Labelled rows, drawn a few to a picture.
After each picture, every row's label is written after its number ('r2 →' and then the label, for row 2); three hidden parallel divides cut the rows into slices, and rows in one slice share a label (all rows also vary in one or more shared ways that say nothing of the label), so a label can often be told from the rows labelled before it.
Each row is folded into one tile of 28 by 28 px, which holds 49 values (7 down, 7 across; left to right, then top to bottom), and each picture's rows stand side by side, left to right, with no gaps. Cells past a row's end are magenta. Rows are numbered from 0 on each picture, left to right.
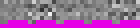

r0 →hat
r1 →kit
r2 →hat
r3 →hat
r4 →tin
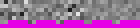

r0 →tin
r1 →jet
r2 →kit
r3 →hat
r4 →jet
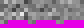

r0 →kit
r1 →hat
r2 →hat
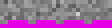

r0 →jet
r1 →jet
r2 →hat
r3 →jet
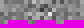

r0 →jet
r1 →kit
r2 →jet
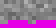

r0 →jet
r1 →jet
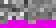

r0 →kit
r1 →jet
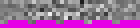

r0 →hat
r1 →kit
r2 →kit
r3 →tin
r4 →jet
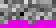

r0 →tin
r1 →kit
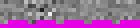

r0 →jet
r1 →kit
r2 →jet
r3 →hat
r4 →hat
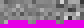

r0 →jet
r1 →jet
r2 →kit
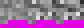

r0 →hat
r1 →kit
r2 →kit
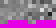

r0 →hat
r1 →tin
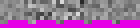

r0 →hat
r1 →tin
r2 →kit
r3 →hat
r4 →hat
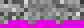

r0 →tin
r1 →hat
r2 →kit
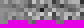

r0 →hat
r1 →kit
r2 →kit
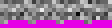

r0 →tin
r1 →tin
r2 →tin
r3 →tin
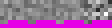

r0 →hat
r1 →hat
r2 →hat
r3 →kit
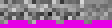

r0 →tin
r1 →tin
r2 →tin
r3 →hat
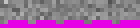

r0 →hat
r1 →jet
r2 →hat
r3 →hat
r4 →hat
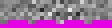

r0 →hat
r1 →kit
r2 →tin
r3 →jet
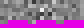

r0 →hat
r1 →tin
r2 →jet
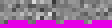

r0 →hat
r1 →kit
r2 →hat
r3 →jet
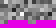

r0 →kit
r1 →tin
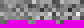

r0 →hat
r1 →kit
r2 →kit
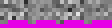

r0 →kit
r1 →hat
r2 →kit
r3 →hat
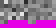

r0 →kit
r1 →jet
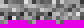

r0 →tin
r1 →tin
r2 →kit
